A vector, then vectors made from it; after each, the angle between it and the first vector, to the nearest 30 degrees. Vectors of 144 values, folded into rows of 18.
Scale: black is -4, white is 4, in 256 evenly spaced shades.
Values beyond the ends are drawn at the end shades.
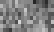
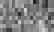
30 degrees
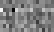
90 degrees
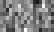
90 degrees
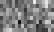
150 degrees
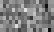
60 degrees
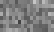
150 degrees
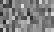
90 degrees
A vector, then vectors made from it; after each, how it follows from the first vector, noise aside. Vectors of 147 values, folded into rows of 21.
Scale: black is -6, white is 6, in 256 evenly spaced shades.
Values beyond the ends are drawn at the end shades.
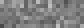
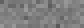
negated, shrunk.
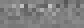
partly zeroed.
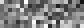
reversed, scaled up.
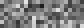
reversed, scaled up.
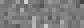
reversed, partly zeroed.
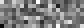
scaled up.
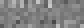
partly zeroed.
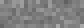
shrunk.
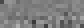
reversed, negated, partly zeroed.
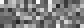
scaled up.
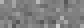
partly zeroed.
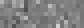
partly zeroed.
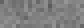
negated, shrunk.
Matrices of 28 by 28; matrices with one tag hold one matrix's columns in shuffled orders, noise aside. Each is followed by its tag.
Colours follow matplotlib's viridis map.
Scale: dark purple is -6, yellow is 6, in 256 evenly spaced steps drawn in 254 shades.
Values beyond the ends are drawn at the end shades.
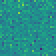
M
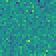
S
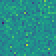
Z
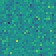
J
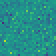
J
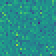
Z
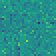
J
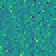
S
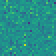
Z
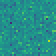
J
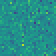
Z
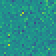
Z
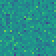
J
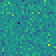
Z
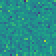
S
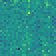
M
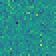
Z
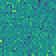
S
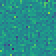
M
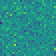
Z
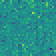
M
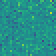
M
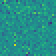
Z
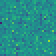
J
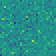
J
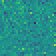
Z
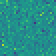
Z
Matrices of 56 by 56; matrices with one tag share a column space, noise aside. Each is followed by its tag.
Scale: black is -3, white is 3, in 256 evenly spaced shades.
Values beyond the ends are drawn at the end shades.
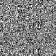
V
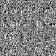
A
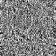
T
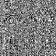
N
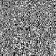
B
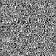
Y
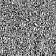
B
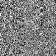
V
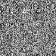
A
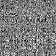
N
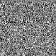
Y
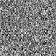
T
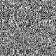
V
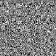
Y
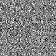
Y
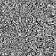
Y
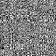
N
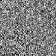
T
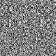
V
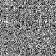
V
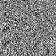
B
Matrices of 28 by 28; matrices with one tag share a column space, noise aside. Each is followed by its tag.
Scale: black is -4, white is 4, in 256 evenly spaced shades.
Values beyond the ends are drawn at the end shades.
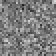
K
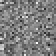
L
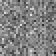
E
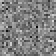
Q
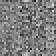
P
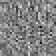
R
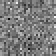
L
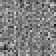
L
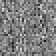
K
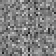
E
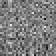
L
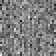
K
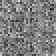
K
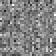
K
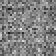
E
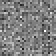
P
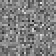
E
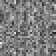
R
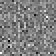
Q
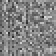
R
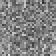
L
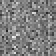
P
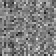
L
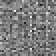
P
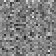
P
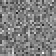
E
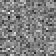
P
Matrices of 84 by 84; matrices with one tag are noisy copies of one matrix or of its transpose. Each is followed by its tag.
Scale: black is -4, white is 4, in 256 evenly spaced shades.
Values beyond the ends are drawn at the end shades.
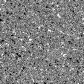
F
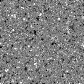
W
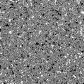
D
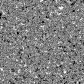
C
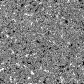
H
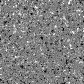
H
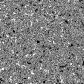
H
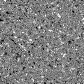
F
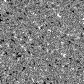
F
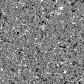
C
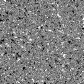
F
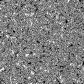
H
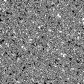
F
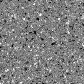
W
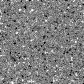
D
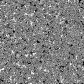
H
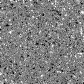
D
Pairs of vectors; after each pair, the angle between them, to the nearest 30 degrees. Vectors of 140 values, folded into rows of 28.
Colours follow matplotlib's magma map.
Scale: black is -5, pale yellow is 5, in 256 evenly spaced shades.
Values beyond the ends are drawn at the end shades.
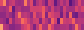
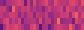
150 degrees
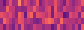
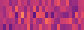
60 degrees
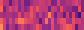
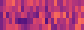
120 degrees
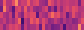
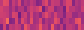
90 degrees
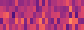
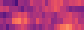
90 degrees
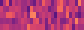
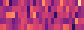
30 degrees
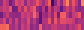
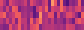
150 degrees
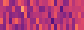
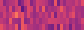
120 degrees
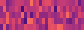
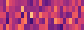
150 degrees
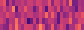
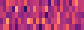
150 degrees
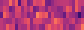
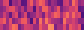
90 degrees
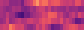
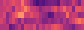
150 degrees
